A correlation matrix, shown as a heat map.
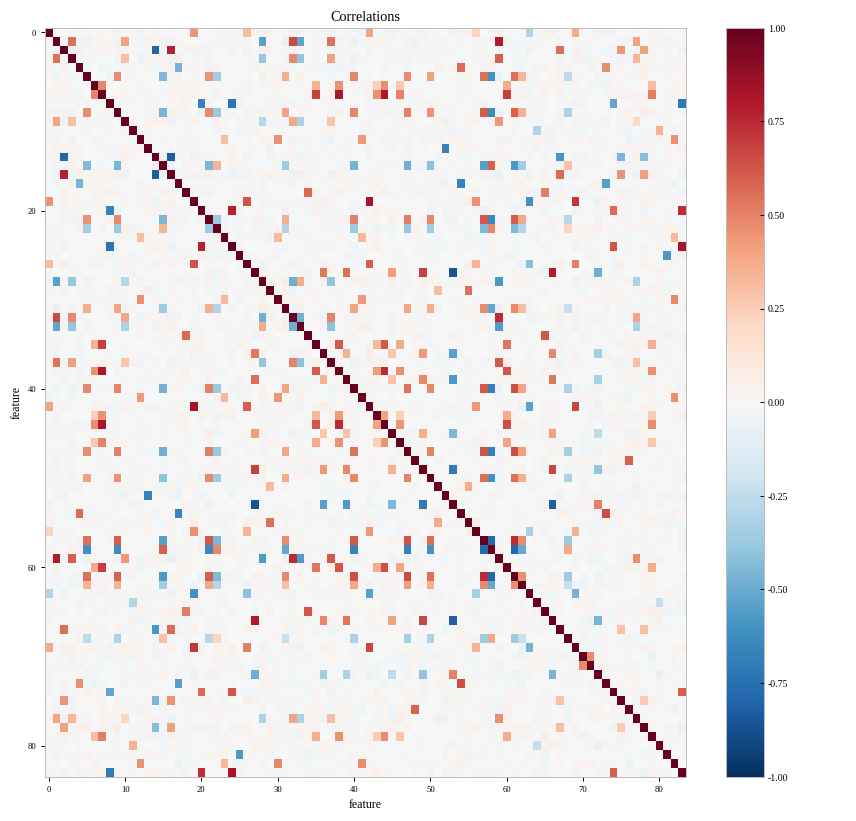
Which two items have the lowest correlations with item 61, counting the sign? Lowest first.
58, 15
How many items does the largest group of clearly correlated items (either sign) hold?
14
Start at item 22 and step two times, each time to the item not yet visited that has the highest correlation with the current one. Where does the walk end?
15
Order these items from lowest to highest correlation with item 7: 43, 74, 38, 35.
74, 43, 35, 38
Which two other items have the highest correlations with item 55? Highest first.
29, 51
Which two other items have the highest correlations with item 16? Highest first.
2, 67
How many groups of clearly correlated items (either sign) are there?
16
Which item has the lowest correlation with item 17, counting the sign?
54
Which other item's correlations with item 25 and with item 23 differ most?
81
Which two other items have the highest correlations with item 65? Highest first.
34, 18
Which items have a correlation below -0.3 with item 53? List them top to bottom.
27, 36, 39, 45, 49, 66
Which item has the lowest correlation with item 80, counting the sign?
64
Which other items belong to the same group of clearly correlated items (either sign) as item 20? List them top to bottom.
8, 24, 74, 83
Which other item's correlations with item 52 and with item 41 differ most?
13
